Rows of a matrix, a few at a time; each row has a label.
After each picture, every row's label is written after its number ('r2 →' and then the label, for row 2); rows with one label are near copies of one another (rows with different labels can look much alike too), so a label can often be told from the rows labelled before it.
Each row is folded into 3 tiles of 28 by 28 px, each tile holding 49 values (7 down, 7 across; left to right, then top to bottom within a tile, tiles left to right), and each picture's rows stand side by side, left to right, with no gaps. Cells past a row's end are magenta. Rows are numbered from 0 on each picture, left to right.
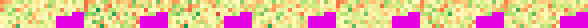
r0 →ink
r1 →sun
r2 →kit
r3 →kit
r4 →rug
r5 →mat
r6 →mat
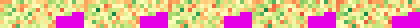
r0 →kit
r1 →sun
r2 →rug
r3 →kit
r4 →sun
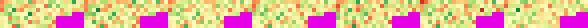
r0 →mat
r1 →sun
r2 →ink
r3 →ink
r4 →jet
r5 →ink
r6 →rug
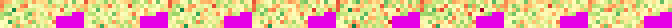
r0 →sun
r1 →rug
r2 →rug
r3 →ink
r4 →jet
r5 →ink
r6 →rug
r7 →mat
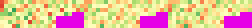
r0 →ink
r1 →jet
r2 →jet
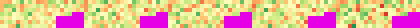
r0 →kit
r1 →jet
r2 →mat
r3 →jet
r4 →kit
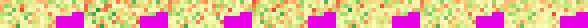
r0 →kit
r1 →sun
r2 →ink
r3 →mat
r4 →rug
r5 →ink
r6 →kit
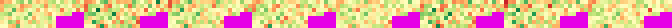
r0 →kit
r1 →sun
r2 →rug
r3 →ink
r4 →mat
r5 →sun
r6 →rug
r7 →ink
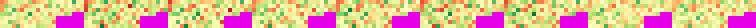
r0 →mat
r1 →jet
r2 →ink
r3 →ink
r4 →sun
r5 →mat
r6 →mat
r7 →sun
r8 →kit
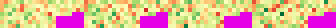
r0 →kit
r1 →ink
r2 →kit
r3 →mat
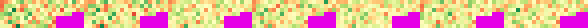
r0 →sun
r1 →kit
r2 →ink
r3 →mat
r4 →kit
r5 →jet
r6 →sun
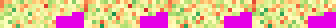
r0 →rug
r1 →jet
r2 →ink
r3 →ink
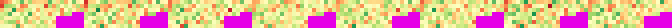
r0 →rug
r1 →rug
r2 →ink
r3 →mat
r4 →ink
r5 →jet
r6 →rug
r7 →sun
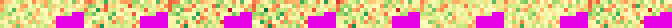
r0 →sun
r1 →kit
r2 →ink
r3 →sun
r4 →ink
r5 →sun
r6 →jet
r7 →ink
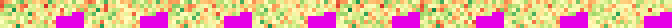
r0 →rug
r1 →kit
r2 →kit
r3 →sun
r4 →rug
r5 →jet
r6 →sun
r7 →ink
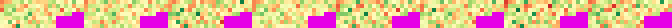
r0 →ink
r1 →jet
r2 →sun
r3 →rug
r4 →sun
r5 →jet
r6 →rug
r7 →mat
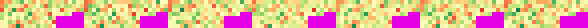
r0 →jet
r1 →ink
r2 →rug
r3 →ink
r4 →jet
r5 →ink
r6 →sun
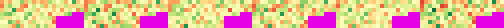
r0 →sun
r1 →sun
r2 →ink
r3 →mat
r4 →rug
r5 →sun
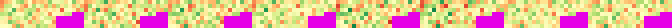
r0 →sun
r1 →jet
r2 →sun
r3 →rug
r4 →sun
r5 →rug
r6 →kit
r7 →kit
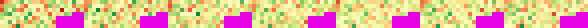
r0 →ink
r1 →jet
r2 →mat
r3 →jet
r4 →rug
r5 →ink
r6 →kit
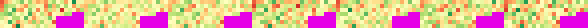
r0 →ink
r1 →kit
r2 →sun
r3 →rug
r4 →rug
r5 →mat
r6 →jet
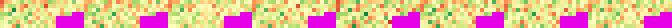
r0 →rug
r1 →sun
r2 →rug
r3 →jet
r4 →jet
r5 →sun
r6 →jet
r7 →jet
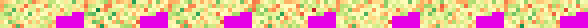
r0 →mat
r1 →sun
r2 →sun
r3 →ink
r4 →mat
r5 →kit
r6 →ink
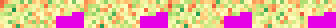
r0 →rug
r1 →ink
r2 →rug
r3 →kit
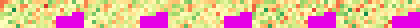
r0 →rug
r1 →rug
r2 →kit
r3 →jet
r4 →mat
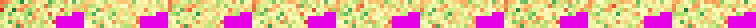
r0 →jet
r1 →sun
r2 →mat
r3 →ink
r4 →sun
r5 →sun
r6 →jet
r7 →mat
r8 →sun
